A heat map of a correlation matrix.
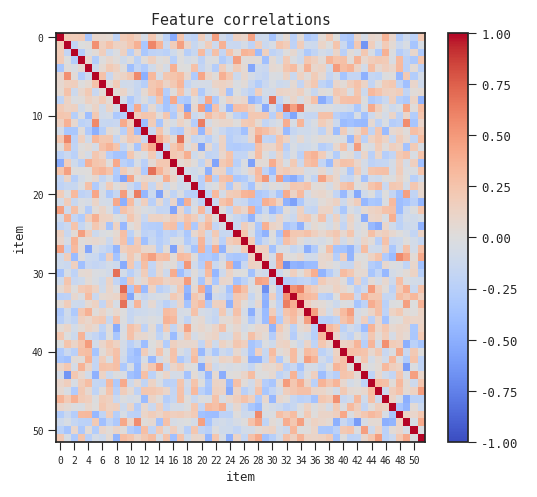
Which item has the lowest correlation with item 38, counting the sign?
16
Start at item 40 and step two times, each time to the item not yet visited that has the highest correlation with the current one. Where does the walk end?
28
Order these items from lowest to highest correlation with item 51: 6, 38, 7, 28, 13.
6, 7, 38, 13, 28
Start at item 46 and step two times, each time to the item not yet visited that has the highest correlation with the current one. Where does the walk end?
4
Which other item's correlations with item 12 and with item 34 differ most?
32
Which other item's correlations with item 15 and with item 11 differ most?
9
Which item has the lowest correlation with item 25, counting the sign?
29
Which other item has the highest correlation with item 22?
0
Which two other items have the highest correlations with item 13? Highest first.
17, 1
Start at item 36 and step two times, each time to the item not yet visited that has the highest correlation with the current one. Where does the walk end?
41
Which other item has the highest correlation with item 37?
18
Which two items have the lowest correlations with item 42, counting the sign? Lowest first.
49, 20
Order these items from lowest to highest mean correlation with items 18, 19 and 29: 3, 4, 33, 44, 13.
33, 3, 13, 44, 4
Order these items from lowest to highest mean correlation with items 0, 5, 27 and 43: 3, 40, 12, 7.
40, 7, 12, 3
